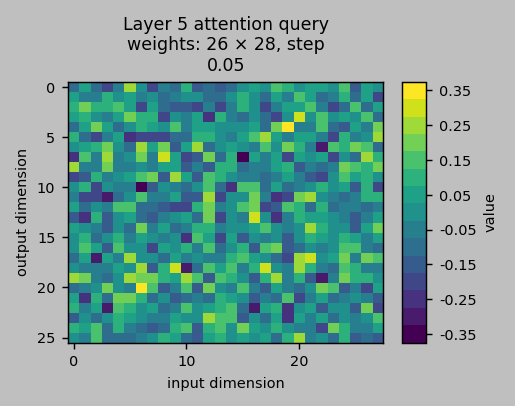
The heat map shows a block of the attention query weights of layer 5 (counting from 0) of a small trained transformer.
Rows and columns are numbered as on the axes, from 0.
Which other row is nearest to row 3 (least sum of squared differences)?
1
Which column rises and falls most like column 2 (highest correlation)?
19
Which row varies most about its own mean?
7
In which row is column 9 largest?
18
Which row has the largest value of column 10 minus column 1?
13
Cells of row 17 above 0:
13
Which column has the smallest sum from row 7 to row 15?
10
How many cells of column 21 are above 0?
11
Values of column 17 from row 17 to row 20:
0 0.3 0.1 -0.15
